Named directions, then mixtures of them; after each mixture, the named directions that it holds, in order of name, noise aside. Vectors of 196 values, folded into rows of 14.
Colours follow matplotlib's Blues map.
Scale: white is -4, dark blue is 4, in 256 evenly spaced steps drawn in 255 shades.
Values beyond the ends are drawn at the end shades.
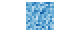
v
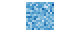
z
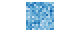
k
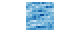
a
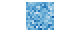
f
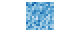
k, v.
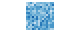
k, v.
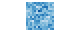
a, f, k.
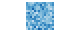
f, z.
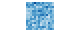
a, k, v.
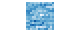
a, f.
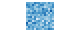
k, v, z.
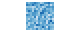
v.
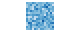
z.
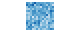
k, v.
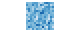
v.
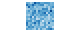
k, v, z.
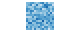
v, z.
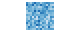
f, k, v.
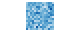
f.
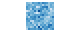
a, f.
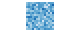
z.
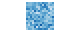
f.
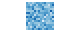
f, z.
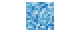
f, v.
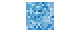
a, f.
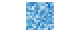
f, v, z.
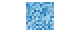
f, v, z.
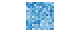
k.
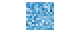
k, z.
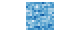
a, f, z.
